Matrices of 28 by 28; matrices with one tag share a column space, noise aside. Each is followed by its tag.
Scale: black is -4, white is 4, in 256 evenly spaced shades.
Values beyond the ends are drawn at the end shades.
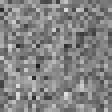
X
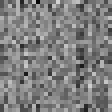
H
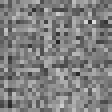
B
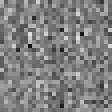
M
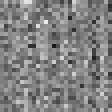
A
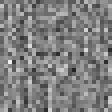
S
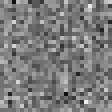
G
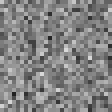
X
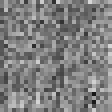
G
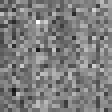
B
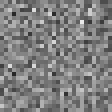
B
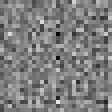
M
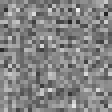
B
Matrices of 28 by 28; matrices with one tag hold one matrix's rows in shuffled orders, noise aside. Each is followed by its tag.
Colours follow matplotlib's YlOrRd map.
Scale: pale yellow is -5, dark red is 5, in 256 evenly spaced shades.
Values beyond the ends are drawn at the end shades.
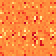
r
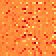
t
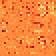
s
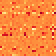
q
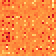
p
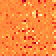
t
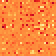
s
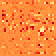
s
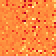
t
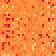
p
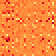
p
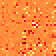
t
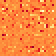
s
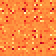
r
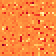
s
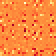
r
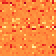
q
